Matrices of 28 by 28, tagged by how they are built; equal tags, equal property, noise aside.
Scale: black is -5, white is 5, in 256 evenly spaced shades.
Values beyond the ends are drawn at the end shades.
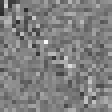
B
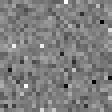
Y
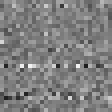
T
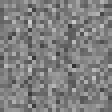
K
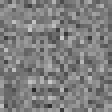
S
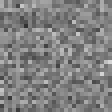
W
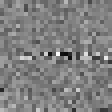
T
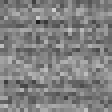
W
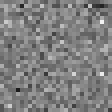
T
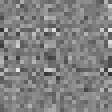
S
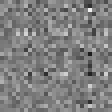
S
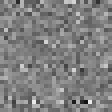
T
